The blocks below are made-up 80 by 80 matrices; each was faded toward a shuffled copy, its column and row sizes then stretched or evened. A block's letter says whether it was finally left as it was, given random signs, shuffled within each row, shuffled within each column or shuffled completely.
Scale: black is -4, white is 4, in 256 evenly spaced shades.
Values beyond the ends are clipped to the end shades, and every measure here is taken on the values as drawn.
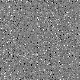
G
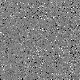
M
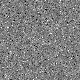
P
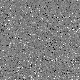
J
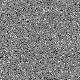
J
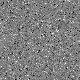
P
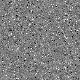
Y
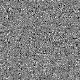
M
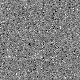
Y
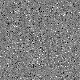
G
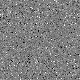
J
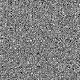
M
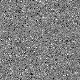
G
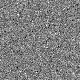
P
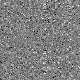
M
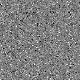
M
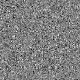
M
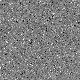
P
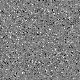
J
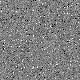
P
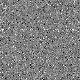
G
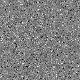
J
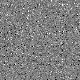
G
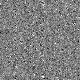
Y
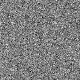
J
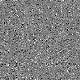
M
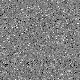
J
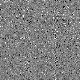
M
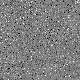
P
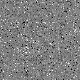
G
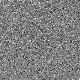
J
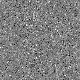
Y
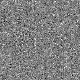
G
